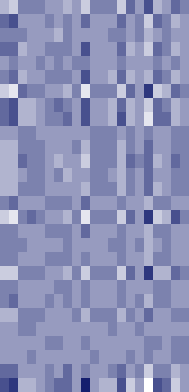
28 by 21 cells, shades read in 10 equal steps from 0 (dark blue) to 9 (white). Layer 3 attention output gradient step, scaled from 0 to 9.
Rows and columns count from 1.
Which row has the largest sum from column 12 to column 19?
28
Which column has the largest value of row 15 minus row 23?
17
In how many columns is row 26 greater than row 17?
9
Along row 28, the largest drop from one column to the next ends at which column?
18
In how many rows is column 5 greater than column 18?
13
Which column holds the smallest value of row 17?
10
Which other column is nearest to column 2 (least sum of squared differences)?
14
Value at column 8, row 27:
3
